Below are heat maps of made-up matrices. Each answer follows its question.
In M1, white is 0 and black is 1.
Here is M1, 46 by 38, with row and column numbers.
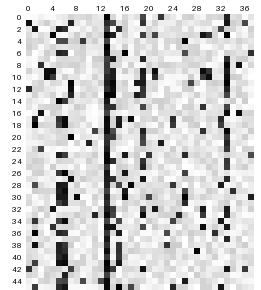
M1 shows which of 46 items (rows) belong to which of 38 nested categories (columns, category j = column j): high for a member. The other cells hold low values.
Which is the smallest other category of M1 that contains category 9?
26
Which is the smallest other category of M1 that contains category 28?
15
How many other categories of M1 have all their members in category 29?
6
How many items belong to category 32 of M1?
6
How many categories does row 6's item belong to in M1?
6
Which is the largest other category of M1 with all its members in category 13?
33
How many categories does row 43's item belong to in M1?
2
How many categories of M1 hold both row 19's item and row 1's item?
4
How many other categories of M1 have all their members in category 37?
2
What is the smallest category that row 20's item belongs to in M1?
7
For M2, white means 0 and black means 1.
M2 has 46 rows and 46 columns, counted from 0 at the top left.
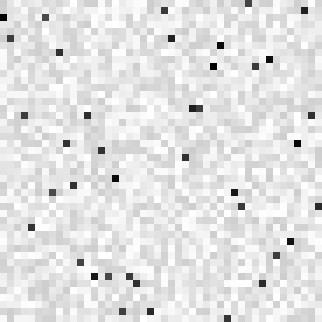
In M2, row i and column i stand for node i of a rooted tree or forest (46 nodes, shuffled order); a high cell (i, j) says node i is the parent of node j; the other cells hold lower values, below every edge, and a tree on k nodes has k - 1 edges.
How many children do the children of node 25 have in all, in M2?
3
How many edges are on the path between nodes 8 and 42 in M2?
8
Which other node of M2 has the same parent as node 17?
21
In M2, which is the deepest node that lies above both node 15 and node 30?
9
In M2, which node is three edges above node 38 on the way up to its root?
27
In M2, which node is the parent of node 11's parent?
40
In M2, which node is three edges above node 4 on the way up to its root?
29
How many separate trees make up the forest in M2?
7
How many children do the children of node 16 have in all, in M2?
2
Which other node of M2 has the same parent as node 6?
0
